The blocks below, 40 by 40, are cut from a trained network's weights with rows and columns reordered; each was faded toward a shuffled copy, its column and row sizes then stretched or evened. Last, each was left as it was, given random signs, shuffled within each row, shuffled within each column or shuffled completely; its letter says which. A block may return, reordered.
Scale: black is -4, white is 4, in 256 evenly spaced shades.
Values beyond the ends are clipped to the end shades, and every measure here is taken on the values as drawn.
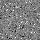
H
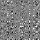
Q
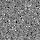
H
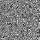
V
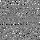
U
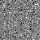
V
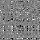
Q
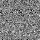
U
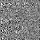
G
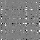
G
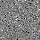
H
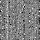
V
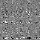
G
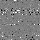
U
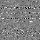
U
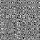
Q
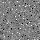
H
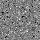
H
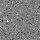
H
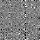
Q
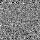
U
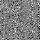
V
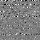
U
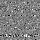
U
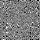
G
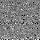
U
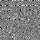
U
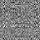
Q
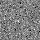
H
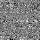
U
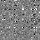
G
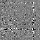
G
